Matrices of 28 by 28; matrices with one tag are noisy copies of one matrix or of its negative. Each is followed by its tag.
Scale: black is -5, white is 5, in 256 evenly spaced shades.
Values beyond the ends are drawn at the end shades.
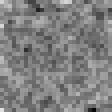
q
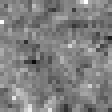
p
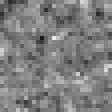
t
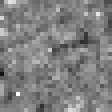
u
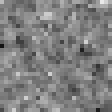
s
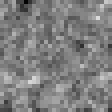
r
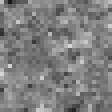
u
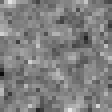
u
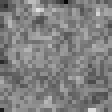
q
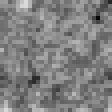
r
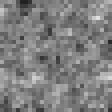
r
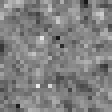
t
